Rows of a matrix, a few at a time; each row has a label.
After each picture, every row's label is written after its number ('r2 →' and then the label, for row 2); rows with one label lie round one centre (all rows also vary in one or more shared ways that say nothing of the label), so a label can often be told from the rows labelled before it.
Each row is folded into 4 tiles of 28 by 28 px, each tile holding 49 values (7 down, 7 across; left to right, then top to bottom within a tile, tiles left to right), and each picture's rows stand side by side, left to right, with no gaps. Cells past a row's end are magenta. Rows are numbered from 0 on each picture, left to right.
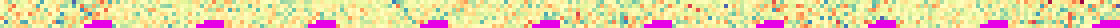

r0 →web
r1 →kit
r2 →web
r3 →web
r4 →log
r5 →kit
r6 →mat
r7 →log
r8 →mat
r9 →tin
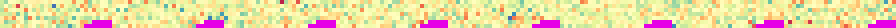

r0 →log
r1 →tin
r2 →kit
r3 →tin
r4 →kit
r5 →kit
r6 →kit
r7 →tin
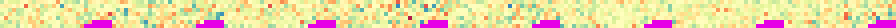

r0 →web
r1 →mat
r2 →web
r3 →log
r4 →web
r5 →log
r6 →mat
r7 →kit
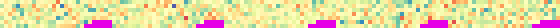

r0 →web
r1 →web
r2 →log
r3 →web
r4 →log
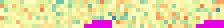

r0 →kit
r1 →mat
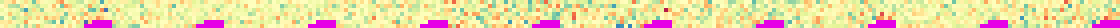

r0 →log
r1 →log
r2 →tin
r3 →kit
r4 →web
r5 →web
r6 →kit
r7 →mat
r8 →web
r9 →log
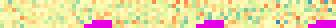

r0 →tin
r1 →tin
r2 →web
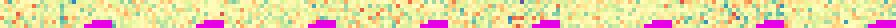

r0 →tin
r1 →kit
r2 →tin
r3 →mat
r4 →mat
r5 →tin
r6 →log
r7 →log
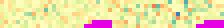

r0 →tin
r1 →log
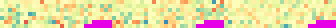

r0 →kit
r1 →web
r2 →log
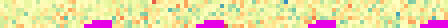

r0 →web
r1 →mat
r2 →tin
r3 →log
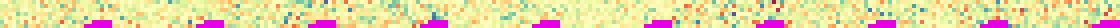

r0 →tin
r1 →web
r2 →kit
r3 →tin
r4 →kit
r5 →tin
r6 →log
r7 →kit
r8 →web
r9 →log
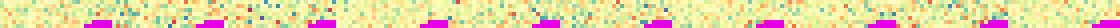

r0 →log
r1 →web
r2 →mat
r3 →tin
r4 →log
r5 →kit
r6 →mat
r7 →mat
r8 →tin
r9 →web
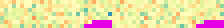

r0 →mat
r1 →log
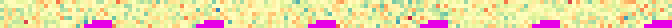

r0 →web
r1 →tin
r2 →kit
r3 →mat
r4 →kit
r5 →log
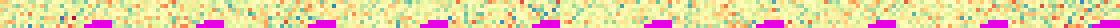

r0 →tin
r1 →mat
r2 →tin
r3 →log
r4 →kit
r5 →tin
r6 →mat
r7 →tin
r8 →log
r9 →kit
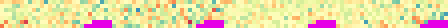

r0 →tin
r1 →log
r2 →tin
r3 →kit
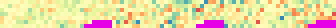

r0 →log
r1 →web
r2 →kit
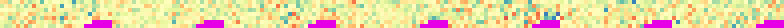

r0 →tin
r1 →log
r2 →kit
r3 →tin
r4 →tin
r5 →kit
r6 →web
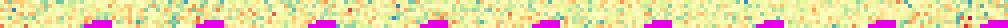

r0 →tin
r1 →log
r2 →kit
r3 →kit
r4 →web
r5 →log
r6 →kit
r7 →tin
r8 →mat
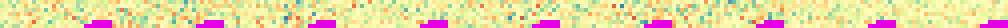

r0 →kit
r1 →web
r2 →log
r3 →log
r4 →tin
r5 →web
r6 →web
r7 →tin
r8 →web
